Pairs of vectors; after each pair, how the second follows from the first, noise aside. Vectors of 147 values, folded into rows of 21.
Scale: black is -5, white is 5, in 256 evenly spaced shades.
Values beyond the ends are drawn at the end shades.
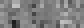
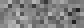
shuffled.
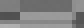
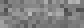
reversed, partly zeroed.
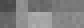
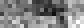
reversed, negated, scaled up.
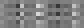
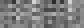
wrapped around.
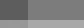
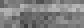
wrapped around.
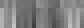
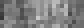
wrapped around.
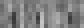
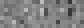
reversed, partly zeroed.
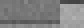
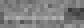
wrapped around, negated, partly zeroed.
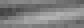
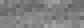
wrapped around, negated, shrunk.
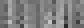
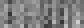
negated.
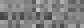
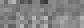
reversed, partly zeroed.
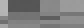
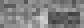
wrapped around.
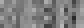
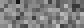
shuffled.
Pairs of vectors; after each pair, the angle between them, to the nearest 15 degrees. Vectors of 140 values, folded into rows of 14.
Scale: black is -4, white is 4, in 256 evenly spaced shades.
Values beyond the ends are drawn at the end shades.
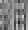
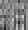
30 degrees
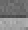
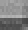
165 degrees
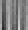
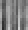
15 degrees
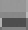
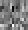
90 degrees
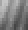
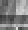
105 degrees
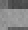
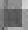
135 degrees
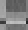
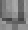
120 degrees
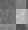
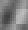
45 degrees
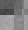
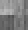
165 degrees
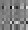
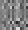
135 degrees
